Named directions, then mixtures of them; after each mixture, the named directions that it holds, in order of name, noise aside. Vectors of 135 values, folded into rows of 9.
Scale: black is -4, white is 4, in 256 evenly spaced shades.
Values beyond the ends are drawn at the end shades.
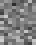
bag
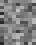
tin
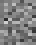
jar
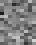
bag, tin.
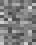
jar, tin.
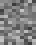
bag.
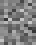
bag, jar.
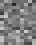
bag.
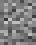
jar.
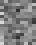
tin.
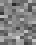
bag, tin.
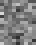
bag, tin.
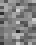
jar, tin.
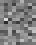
jar.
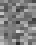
jar, tin.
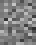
jar.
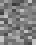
bag.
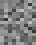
bag, jar.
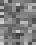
tin.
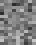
bag, tin.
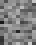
bag, tin.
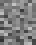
bag.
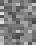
tin.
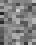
tin.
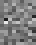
jar.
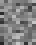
tin.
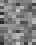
tin.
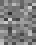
jar, tin.
